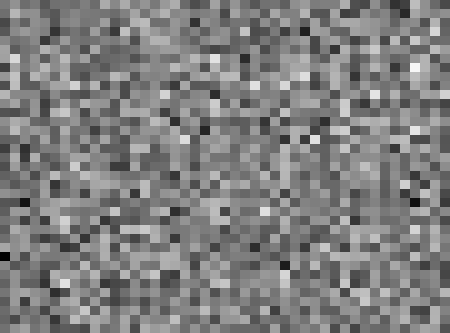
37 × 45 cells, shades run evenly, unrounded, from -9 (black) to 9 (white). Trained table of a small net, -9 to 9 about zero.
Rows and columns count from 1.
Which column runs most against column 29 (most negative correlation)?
17
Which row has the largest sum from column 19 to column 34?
9
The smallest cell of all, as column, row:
1, 29
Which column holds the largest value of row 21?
41
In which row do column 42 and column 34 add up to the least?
23
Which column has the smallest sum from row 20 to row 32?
45
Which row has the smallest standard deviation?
18
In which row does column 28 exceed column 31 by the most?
4
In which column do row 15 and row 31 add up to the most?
35
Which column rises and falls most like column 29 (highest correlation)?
26
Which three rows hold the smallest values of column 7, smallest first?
28, 33, 37
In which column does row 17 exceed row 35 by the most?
43
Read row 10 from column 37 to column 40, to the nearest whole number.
2 0 -1 0
